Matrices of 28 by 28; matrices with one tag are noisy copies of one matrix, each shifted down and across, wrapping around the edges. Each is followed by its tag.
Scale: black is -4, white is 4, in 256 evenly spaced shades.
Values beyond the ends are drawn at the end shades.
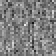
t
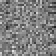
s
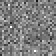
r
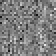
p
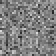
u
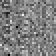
s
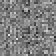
s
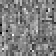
t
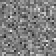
u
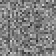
s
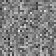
p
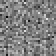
u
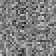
s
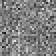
r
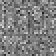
u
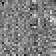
s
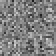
s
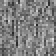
t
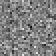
u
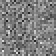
r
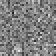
u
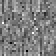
t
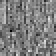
t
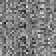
s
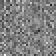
r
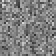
p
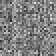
p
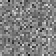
r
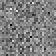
r
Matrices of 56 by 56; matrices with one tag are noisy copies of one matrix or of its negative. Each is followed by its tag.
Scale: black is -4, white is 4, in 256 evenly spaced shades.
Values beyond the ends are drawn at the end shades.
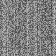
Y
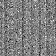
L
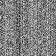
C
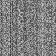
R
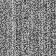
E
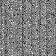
L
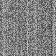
Y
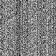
C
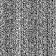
C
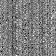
E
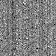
E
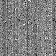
Y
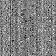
R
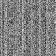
L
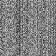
C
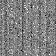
L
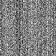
C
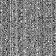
R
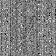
R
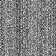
C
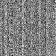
L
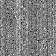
C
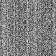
Y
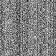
C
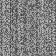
R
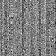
L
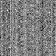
R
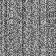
L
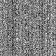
E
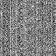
R
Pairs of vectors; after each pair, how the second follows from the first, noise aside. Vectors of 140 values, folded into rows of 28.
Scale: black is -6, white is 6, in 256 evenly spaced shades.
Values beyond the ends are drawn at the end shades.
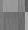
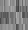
wrapped around, negated.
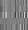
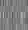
reversed, shrunk.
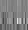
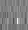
partly zeroed.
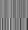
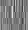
wrapped around, negated.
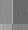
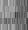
wrapped around, negated.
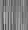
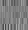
partly zeroed.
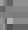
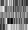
negated, scaled up.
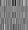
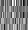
negated, scaled up.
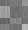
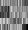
negated, scaled up.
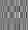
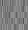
wrapped around, shrunk.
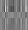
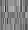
negated.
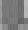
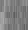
wrapped around, shrunk.
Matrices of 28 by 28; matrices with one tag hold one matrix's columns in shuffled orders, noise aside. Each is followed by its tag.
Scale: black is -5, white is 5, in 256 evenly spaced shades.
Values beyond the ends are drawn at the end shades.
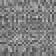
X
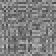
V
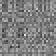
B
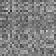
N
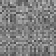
X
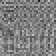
V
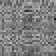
X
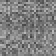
N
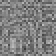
V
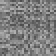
N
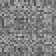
X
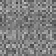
N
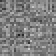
B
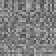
B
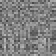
V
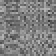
N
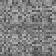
X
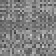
N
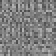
B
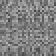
X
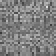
X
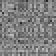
B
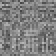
V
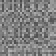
B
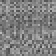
N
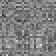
V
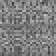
X
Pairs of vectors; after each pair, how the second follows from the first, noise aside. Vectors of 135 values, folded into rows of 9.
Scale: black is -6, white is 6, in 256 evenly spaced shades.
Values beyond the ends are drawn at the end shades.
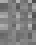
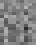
wrapped around, negated.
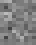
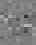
wrapped around, partly zeroed.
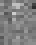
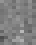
reversed, shrunk.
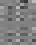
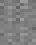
negated, shrunk.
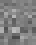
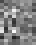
scaled up.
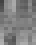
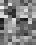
wrapped around, scaled up.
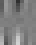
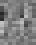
wrapped around, negated.
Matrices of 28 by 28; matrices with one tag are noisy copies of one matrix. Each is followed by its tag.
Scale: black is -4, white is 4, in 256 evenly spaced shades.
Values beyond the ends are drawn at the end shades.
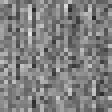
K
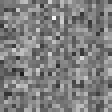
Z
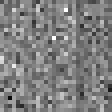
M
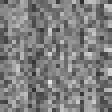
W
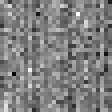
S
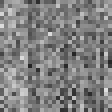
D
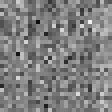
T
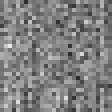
S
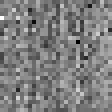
T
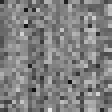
W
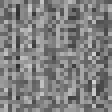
K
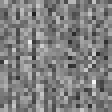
K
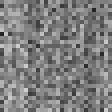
D
